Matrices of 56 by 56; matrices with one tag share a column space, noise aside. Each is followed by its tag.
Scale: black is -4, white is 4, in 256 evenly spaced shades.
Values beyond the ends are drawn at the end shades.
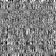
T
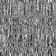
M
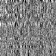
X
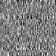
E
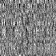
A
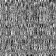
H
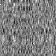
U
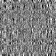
T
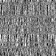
M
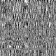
X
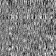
E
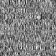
E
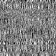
T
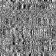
T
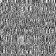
U
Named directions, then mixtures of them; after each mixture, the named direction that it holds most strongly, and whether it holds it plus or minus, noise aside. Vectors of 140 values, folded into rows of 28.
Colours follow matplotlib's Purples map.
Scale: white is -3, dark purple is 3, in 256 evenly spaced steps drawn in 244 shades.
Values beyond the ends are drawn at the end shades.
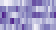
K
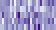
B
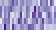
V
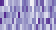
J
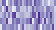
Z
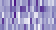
B, minus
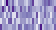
Z, minus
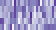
V, minus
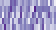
V, plus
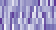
V, minus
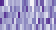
J, plus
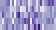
B, plus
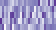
V, minus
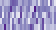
V, plus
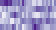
K, minus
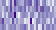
B, minus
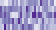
V, plus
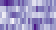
K, minus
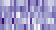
B, minus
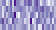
B, minus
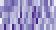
V, plus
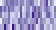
V, plus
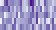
J, minus
